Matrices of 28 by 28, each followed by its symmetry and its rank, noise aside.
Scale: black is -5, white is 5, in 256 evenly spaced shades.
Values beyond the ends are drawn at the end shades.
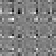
antisymmetric, rank two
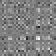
symmetric, rank two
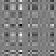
no symmetry, rank one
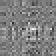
no symmetry, rank three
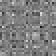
no symmetry, rank three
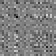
symmetric, rank two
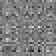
no symmetry, rank three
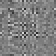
no symmetry, rank three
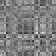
no symmetry, rank two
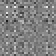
no symmetry, rank three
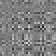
antisymmetric, rank two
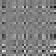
no symmetry, rank one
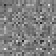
symmetric, rank three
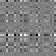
no symmetry, rank one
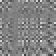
symmetric, rank two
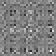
symmetric, rank three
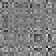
symmetric, rank three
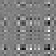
symmetric, rank one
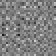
no symmetry, rank three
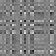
symmetric, rank one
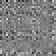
no symmetry, rank three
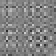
symmetric, rank two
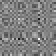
symmetric, rank two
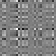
no symmetry, rank one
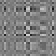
no symmetry, rank one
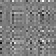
antisymmetric, rank two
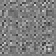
symmetric, rank three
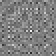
symmetric, rank three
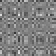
no symmetry, rank two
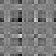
symmetric, rank one
